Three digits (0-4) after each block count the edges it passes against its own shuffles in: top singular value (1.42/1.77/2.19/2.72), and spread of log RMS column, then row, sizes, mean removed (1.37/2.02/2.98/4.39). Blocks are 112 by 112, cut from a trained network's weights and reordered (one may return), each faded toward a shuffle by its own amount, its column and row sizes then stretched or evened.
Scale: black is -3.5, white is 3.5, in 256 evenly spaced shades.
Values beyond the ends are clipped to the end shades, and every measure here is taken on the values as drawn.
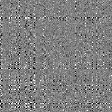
4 3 2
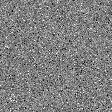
0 0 0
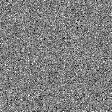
0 1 1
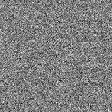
2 0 0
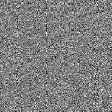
3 2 1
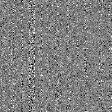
1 3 1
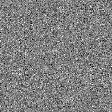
0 1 1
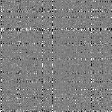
3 3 3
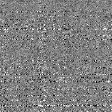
1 2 3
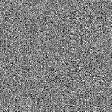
3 1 1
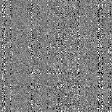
2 3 2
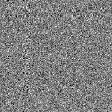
2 1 1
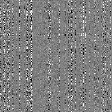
1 4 1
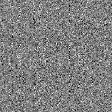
1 2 0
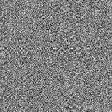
3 0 1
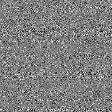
2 1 3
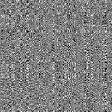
4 3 1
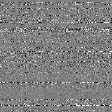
2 1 4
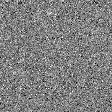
1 0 1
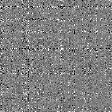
0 3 3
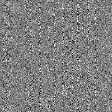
0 3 0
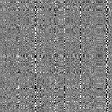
4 3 2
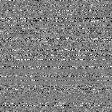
0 0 4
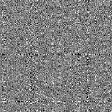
3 3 1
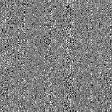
3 3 0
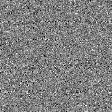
1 0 2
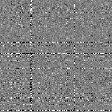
4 2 3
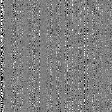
2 4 1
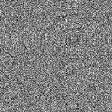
3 1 0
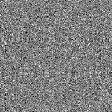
3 1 1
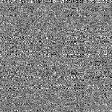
2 1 3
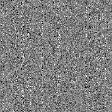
0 3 0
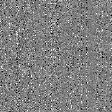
1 3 1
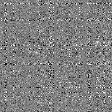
0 3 3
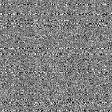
2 0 3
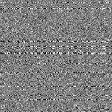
4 0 3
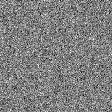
2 0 0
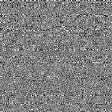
3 1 3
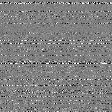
2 0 4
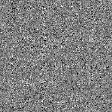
0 2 1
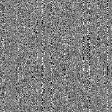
2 3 0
